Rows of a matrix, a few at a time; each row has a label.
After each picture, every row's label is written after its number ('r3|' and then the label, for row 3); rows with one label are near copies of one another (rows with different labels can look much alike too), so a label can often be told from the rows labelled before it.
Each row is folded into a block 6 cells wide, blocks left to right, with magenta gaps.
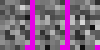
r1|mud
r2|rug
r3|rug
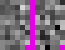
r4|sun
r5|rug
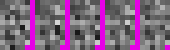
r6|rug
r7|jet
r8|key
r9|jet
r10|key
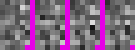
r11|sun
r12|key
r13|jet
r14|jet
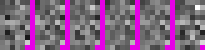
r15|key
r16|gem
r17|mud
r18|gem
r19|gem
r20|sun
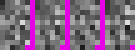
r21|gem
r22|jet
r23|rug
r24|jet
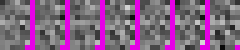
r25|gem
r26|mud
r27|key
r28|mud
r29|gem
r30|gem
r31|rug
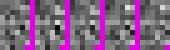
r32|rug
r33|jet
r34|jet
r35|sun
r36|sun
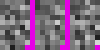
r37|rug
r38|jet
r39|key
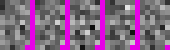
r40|jet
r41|gem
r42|rug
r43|sun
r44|rug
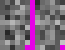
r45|key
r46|gem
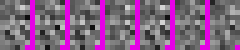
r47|mud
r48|rug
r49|rug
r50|sun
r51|mud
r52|gem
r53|jet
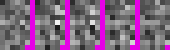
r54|gem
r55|jet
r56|jet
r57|key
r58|key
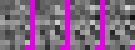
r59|key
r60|jet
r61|mud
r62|mud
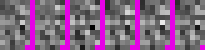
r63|jet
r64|mud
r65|rug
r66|jet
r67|jet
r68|jet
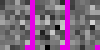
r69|gem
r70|rug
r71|jet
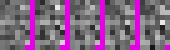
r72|sun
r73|sun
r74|key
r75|jet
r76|jet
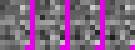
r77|sun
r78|key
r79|sun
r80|sun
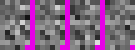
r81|mud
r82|mud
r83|key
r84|gem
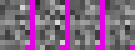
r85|sun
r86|gem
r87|key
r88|jet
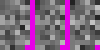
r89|rug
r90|gem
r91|gem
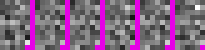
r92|key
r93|gem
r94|gem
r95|mud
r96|gem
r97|sun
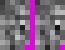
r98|jet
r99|jet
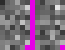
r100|gem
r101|sun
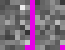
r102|sun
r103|gem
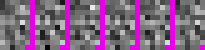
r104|jet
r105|rug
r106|sun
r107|rug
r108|key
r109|jet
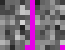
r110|jet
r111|gem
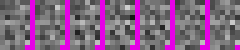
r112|key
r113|sun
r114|key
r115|mud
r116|rug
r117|gem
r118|gem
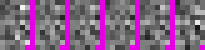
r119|sun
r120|mud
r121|mud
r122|gem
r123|sun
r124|jet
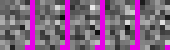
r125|rug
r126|mud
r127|sun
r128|jet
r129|gem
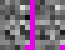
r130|mud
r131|sun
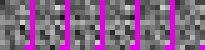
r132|jet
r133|mud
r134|key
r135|mud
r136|sun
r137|gem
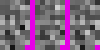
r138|rug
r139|sun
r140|rug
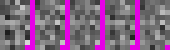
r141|key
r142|gem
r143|gem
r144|key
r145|jet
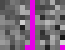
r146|jet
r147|key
